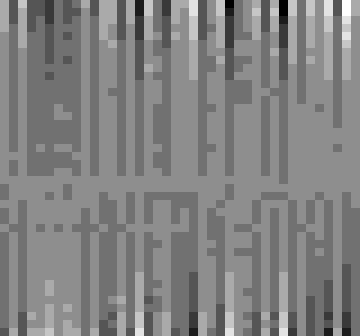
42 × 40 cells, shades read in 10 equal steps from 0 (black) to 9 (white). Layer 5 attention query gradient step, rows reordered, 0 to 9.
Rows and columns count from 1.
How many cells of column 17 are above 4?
25
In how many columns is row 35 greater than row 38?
4
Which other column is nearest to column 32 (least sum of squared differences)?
26
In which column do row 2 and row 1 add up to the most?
39
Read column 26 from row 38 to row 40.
6 6 7
